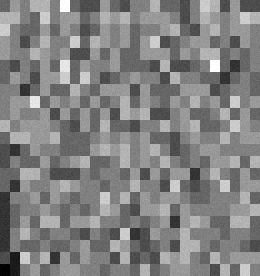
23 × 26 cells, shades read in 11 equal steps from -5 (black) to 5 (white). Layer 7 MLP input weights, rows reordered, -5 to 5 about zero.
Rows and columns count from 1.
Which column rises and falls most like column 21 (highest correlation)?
16
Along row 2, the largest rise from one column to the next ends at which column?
5
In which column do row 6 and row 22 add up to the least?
2
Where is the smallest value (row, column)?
23, 1
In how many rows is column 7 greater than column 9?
10
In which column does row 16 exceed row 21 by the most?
18
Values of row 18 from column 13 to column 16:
-1 -2 1 1
